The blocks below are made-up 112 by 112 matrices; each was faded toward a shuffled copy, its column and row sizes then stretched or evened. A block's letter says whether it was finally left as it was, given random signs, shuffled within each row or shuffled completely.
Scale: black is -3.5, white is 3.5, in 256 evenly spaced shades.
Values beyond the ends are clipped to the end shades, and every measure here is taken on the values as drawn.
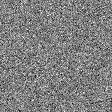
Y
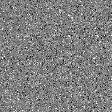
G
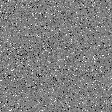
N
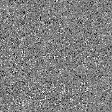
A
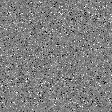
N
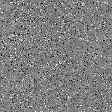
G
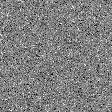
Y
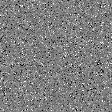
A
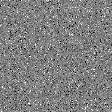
G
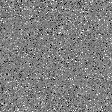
N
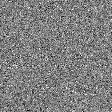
N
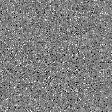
G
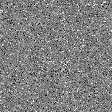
N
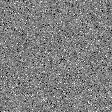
Y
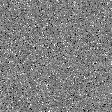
Y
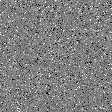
Y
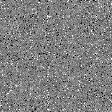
G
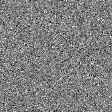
N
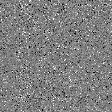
G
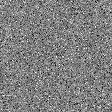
Y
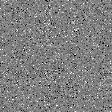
G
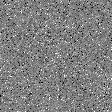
Y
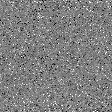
N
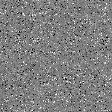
A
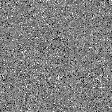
A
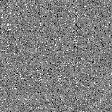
G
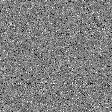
N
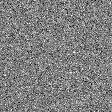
Y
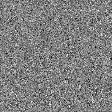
A
